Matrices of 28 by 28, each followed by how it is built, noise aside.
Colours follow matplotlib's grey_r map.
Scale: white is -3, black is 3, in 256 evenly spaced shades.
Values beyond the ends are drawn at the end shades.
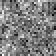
smooth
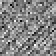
Hankel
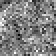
smooth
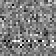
uneven rows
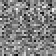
repeating columns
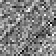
Hankel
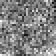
smooth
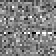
uneven rows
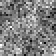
smooth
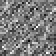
Hankel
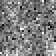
smooth
